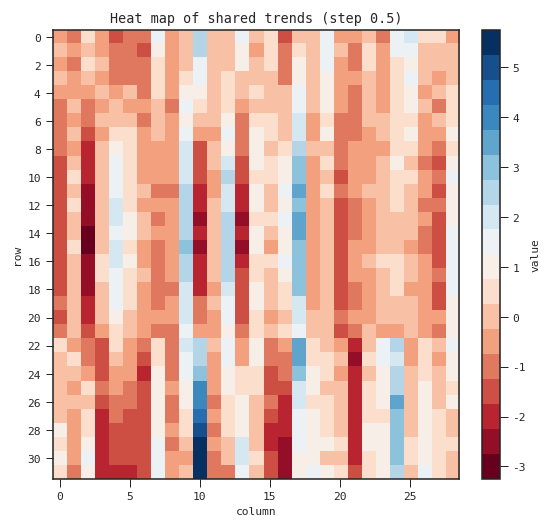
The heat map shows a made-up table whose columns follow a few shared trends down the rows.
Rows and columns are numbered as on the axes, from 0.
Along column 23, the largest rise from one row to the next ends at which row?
22
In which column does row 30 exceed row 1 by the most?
10
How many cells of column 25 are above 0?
12
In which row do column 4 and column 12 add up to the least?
31
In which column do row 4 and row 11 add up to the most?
17
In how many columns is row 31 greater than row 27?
12
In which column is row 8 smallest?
2
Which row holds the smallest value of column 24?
21
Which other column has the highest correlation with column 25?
19
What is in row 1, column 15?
0.5
